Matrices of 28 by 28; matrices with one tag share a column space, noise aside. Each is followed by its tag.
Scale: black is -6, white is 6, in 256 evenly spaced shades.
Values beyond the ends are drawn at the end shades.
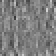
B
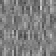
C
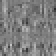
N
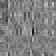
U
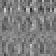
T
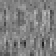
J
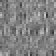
U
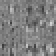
N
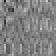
T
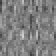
C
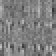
N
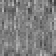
B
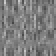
C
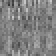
B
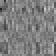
T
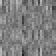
C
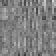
B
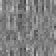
C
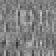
J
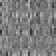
U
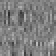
J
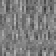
C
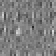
U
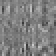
N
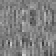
J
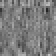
B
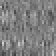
J
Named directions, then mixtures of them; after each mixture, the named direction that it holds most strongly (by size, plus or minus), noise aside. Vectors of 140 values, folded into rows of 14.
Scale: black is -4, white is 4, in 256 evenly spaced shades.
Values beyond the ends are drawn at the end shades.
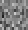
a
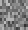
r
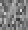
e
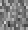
r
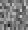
e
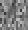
e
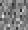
e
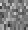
r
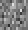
e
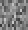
e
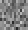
r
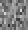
e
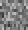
r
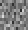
a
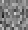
a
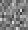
e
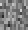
e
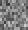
r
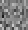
a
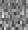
a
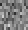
a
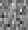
e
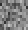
r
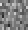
a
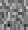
r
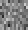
r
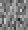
e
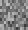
r
